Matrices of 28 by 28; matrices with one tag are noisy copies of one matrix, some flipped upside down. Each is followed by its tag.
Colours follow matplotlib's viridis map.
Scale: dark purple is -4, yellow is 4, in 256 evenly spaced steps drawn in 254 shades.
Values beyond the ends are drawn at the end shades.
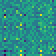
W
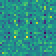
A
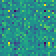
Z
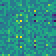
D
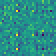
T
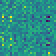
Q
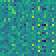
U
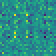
A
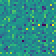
U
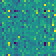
Z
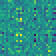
D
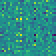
D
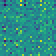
W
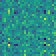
Z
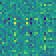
A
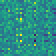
D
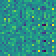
U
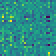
Q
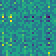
Q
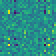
Z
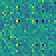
T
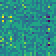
Q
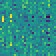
Q
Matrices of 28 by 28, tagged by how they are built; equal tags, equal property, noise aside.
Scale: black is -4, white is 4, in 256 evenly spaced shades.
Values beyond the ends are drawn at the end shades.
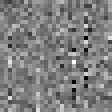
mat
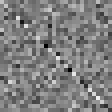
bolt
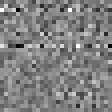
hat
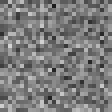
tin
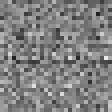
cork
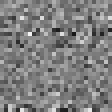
hat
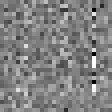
mat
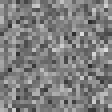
tin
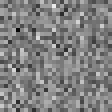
tin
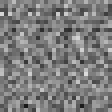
cork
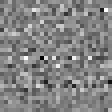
hat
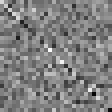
bolt
